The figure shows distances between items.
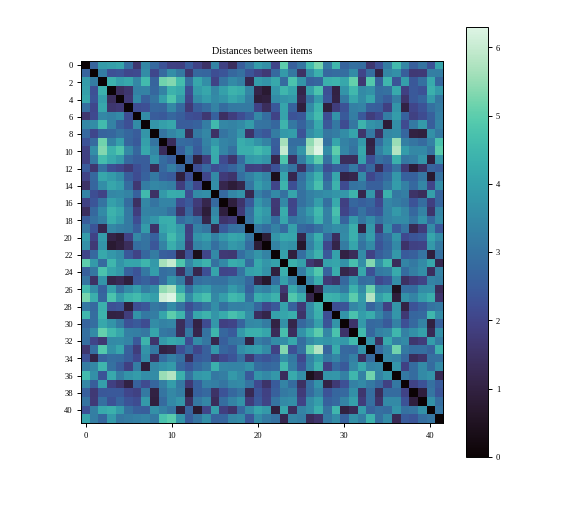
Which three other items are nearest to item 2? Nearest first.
19, 32, 15
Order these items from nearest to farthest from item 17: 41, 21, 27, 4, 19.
19, 41, 21, 4, 27
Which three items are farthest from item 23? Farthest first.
10, 9, 33
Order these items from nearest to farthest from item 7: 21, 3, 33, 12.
12, 21, 3, 33
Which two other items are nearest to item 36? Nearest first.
26, 27
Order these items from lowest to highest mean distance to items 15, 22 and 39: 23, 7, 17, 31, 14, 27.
17, 14, 31, 23, 7, 27
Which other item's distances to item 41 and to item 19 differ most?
32
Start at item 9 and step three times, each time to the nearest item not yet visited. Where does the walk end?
0
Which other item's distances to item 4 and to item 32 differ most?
29
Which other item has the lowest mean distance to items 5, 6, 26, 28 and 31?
37
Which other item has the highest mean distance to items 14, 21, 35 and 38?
27
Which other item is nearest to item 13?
22
